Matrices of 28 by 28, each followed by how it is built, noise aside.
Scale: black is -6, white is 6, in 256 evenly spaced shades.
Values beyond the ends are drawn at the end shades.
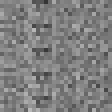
repeating rows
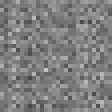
repeating rows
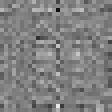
low rank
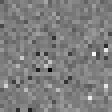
sparse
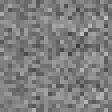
repeating rows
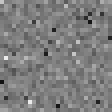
sparse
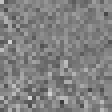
lower triangular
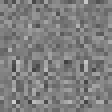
low rank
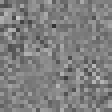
block diagonal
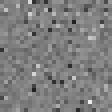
sparse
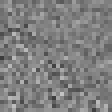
lower triangular
